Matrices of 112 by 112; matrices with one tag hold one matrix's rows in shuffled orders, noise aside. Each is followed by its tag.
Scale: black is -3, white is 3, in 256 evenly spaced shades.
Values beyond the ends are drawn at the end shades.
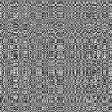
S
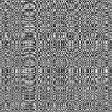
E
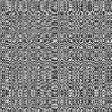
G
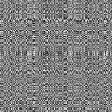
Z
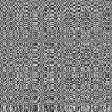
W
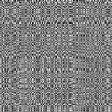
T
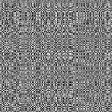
T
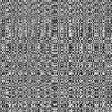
G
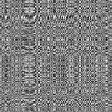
E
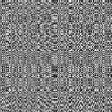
G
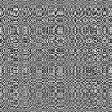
S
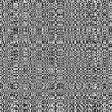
S
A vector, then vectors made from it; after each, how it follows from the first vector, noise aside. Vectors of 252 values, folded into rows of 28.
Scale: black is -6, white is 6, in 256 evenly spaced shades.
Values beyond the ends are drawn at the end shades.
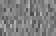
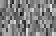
reversed, scaled up.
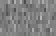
wrapped around, negated, partly zeroed.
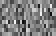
reversed, scaled up.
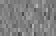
wrapped around, partly zeroed.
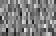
wrapped around, negated, scaled up.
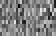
reversed, scaled up.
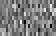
reversed, scaled up.
